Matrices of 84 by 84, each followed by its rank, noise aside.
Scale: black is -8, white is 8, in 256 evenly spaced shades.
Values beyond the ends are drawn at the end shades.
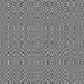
two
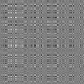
one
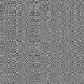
four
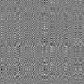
three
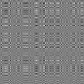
one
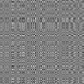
two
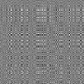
two
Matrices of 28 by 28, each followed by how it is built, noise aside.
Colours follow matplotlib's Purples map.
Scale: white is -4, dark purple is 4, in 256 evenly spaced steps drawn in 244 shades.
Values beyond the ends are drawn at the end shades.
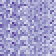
repeating rows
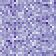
repeating rows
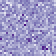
block diagonal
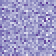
repeating rows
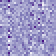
uneven columns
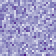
noise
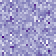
uneven columns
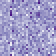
uneven columns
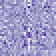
uneven columns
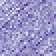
Hankel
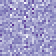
uneven columns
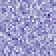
noise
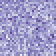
noise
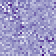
block diagonal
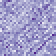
Hankel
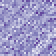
Hankel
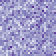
repeating rows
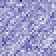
Hankel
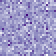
uneven columns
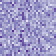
repeating rows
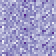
repeating rows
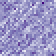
Hankel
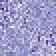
block diagonal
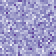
noise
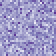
noise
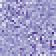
block diagonal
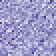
Hankel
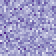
noise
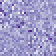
block diagonal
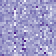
uneven columns
